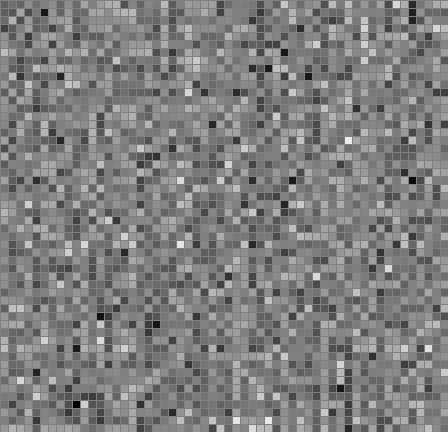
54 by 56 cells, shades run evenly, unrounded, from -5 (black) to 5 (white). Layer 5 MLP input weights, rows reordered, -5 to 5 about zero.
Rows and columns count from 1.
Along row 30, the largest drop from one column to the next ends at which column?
52
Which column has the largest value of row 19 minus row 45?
47
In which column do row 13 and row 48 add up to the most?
3
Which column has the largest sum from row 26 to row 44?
17
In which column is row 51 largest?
11
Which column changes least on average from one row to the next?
26
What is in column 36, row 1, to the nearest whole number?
3
